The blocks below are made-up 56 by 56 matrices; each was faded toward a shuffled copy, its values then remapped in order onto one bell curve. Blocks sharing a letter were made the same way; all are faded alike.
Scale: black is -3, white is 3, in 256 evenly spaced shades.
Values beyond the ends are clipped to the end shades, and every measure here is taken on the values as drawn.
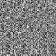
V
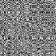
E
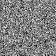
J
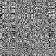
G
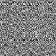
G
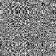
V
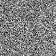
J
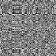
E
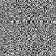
E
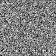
J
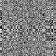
E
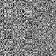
V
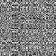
G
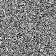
J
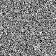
J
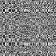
E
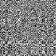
G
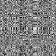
E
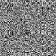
V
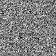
J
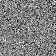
J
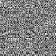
G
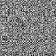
V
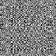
G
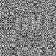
G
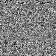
J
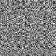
G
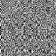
V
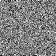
J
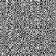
V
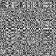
E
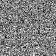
J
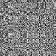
V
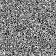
J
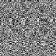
V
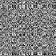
E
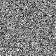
J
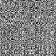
V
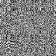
V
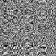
G
